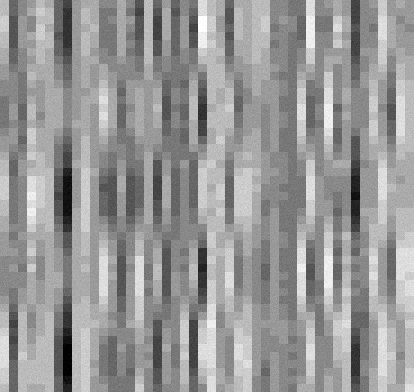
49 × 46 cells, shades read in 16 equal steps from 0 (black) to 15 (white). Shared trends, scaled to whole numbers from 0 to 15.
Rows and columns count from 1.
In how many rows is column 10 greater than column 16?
31
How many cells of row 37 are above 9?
16
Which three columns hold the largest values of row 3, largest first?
23, 35, 43
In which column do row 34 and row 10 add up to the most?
37
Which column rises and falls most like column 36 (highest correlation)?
4
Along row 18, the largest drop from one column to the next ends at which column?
38
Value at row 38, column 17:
8
